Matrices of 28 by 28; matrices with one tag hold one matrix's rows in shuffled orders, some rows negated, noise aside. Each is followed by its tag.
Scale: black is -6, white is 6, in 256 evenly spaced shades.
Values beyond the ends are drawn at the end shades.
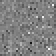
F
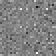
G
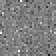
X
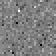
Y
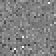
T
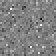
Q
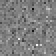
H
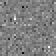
T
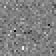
T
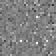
G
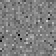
X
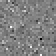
Q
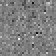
H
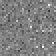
F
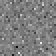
Y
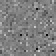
G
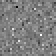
Y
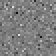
Y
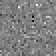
H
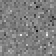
G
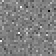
X
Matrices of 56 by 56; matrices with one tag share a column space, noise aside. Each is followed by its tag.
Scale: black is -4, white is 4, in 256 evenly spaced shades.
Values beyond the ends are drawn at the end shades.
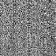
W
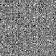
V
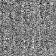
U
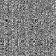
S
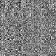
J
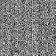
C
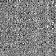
V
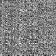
C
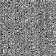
V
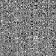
W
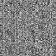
U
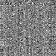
U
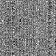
S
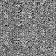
U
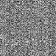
S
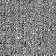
C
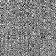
W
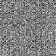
U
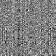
C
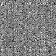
U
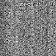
U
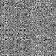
J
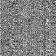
S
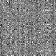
C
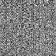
V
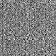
J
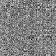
J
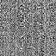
W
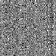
V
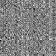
J
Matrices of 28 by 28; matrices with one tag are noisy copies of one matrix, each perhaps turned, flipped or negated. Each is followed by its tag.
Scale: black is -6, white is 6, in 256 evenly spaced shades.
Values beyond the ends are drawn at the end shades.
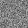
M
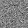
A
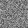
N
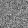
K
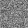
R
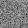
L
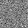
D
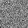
R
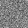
A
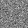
D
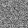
L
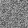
R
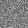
K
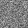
R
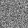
D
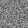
M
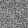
K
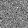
R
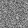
D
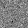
M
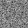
M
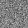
K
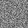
N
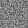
N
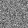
M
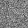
K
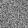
A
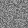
D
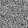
R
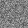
M
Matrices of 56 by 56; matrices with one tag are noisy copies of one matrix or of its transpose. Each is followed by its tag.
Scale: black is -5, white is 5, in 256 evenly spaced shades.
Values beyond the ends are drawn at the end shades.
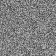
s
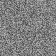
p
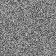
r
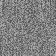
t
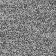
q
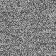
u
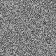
r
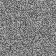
p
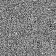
s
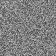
r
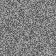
r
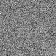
s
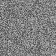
s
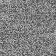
q
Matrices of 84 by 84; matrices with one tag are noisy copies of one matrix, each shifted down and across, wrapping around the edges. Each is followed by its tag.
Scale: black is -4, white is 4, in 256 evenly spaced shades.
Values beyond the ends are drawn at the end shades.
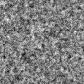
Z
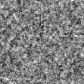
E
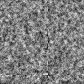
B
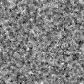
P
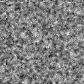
P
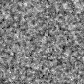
P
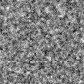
P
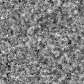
E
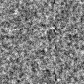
B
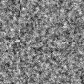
B
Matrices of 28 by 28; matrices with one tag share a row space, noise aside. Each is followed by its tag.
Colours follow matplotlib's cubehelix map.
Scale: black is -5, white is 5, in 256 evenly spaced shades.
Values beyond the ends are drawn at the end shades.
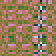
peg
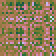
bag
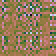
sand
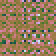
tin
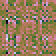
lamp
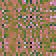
sand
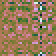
peg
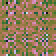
lamp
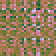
tin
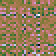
tin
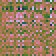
bag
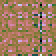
peg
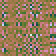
sand
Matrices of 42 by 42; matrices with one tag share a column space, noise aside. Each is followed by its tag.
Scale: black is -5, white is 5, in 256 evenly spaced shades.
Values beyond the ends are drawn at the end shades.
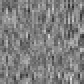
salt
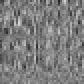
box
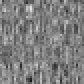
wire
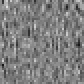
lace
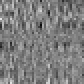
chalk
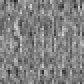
lace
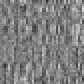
wire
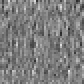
lace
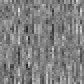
wire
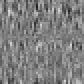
chalk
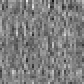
lace
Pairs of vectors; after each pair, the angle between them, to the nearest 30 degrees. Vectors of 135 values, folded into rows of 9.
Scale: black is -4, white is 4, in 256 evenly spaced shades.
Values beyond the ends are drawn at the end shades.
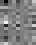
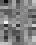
30 degrees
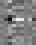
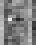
120 degrees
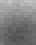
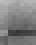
30 degrees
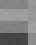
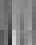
90 degrees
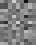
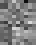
30 degrees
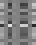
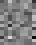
120 degrees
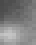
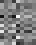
90 degrees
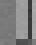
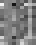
120 degrees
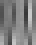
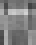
120 degrees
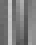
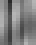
120 degrees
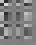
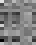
60 degrees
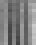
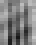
30 degrees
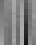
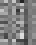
60 degrees
